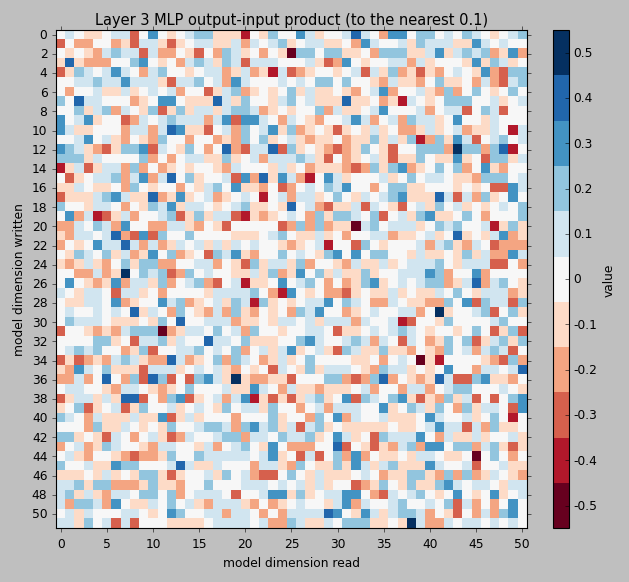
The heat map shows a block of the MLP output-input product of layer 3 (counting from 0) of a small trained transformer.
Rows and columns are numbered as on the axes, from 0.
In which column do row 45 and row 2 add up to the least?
25
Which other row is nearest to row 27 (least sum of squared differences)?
37
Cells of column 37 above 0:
20
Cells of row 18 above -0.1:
33
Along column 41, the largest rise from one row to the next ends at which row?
29
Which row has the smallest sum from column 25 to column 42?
4
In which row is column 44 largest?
28
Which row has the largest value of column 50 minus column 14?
38
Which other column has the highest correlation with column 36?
49
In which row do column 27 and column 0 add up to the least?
14
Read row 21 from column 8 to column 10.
-0.3 0.3 -0.3
